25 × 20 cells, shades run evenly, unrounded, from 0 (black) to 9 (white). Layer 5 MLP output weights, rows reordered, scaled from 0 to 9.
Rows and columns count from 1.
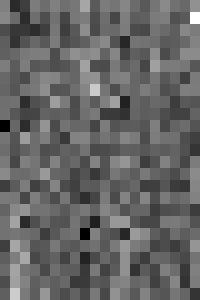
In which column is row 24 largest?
2
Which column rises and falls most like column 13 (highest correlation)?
17
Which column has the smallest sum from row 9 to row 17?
19
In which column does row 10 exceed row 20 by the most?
9
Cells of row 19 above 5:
3
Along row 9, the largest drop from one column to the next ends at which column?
13
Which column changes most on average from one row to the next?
10
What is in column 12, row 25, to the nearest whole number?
5
